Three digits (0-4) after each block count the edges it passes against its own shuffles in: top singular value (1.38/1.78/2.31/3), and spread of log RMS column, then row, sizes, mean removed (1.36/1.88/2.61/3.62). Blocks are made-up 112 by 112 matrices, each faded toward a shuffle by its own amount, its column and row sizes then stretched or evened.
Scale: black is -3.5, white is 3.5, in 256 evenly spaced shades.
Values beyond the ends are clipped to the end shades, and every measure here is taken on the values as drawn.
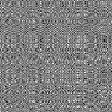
4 2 2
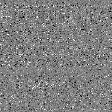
2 0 2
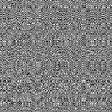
4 1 3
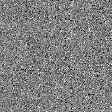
1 2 1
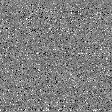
0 0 2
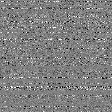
0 0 4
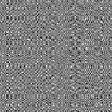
4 3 2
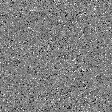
0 0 1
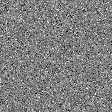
0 0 0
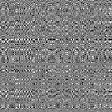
4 2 4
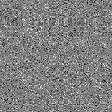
3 0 0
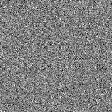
2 0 1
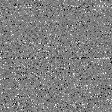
1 0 3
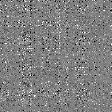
1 3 3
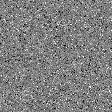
0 0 1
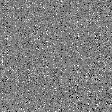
1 2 0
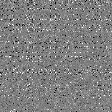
2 1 3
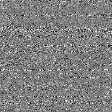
0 0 4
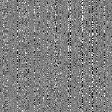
3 4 0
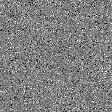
0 1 2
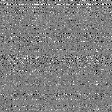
2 1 4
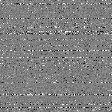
2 1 4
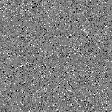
2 1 1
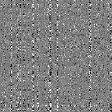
3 4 2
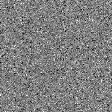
1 1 0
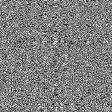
2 1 3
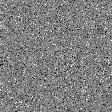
1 0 1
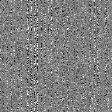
1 4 0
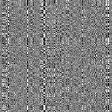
4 4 0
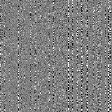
3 4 0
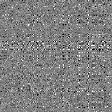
3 2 3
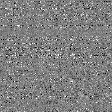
0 1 3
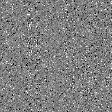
1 2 0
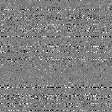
3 0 4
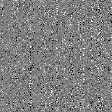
2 3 2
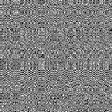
4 1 3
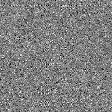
2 1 1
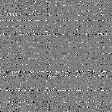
1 2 4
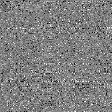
2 1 2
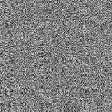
3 2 0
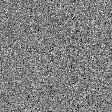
0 1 0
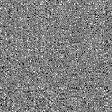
2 1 1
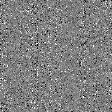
0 3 0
